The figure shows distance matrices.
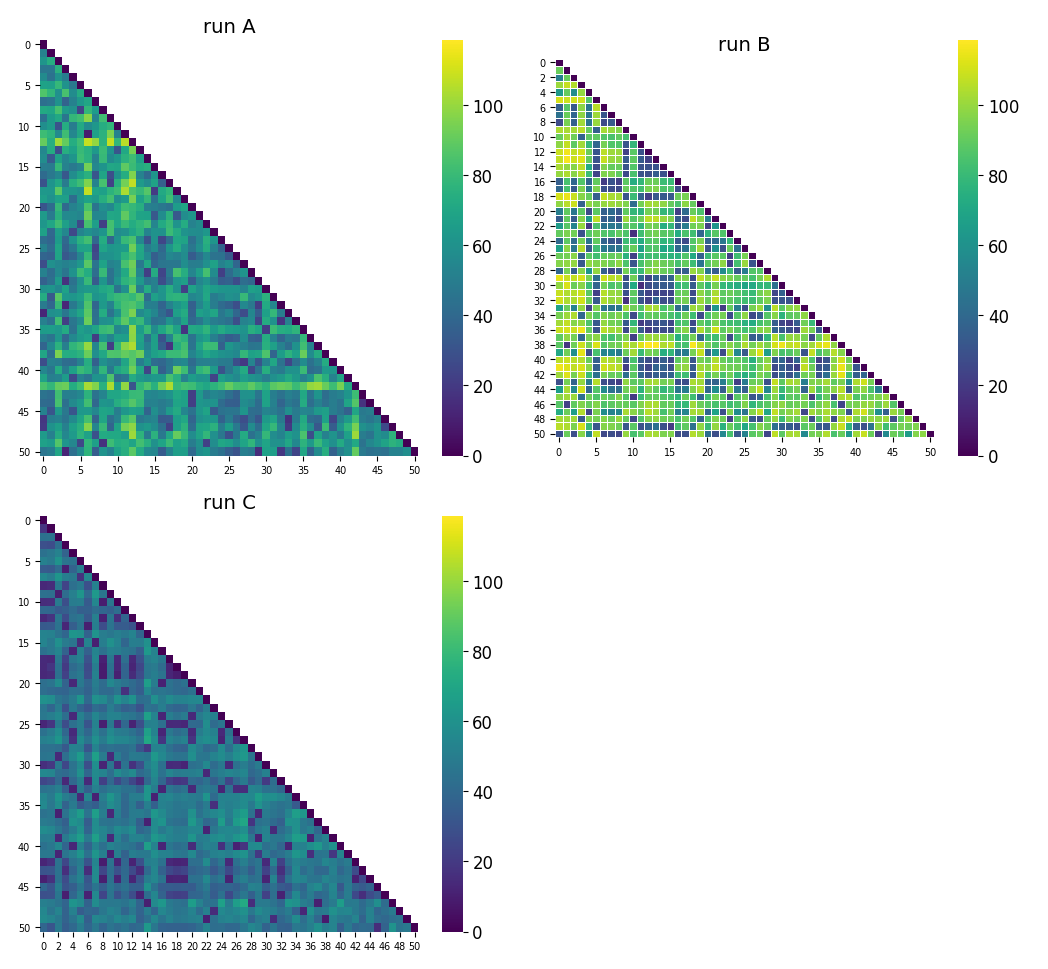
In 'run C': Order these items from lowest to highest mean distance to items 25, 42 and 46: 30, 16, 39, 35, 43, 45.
30, 43, 45, 16, 35, 39
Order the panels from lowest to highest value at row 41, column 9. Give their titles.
run C, run B, run A
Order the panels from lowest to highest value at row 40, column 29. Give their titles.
run B, run A, run C
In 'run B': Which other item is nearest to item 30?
11
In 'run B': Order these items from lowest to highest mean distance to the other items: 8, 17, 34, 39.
17, 8, 39, 34
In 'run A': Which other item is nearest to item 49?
8
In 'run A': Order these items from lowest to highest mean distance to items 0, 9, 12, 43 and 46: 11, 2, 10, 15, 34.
34, 15, 10, 2, 11
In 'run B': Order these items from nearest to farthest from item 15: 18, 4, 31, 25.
31, 18, 25, 4
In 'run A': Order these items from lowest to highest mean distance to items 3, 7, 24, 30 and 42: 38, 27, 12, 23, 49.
27, 23, 49, 38, 12
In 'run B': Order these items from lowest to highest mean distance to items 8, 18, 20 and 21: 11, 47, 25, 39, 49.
25, 39, 47, 11, 49
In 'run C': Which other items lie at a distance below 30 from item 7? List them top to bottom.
5, 15, 34
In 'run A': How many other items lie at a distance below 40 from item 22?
3
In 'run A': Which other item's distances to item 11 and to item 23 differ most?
6
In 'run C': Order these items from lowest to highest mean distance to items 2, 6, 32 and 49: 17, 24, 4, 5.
17, 4, 24, 5
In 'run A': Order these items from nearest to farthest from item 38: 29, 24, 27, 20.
20, 24, 29, 27
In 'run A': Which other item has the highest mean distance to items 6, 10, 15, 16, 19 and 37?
12
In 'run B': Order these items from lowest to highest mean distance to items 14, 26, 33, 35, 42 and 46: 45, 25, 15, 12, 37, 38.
15, 12, 25, 45, 37, 38
